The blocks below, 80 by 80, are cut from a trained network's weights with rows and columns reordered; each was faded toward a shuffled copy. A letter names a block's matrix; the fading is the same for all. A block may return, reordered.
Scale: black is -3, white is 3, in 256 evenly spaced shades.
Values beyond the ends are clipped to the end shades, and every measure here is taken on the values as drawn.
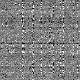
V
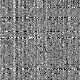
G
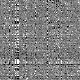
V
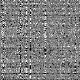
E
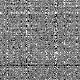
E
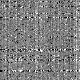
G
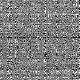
E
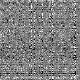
E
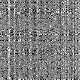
G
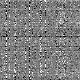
E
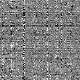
E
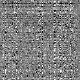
E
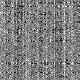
G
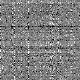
E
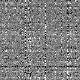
V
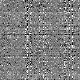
E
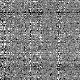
V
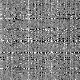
G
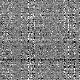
E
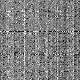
G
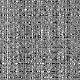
G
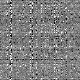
V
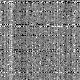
G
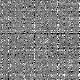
V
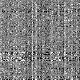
G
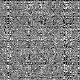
E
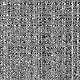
G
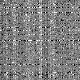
G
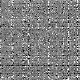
V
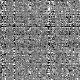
E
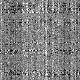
G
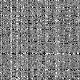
G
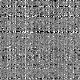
G
